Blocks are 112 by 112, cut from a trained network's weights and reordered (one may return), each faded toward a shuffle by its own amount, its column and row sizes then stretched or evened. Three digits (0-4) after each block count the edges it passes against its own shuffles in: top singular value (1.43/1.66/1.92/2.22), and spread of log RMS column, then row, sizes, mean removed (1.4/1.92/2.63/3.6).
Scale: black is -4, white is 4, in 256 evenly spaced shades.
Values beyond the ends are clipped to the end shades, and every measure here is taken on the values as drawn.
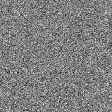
2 0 0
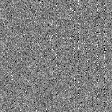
2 2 0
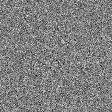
0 0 0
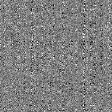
1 3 2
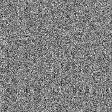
1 1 0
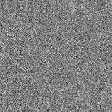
2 1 0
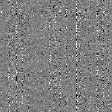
3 4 1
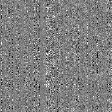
1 4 1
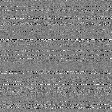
2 0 4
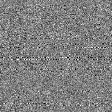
1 0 3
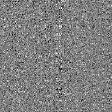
2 3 1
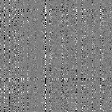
4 4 2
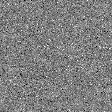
0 0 1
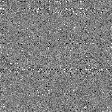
2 2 2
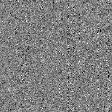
1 3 0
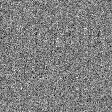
1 0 1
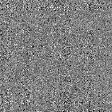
0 2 2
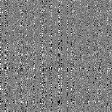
3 4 2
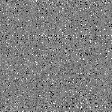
2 2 2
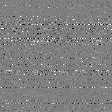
2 0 4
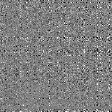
1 3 3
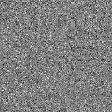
2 1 0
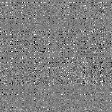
0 3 4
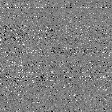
1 1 3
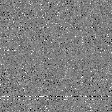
3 1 2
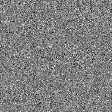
0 0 2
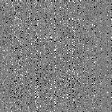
2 4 1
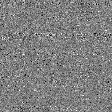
0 0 2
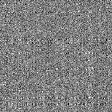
3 1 2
